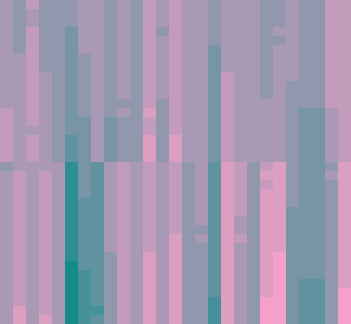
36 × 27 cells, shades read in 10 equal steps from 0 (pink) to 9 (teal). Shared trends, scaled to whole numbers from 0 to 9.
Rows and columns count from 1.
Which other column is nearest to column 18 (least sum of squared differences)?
27
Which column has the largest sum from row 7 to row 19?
6
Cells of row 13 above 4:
4
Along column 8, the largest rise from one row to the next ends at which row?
19
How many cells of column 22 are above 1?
18
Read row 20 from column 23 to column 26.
4 5 5 3
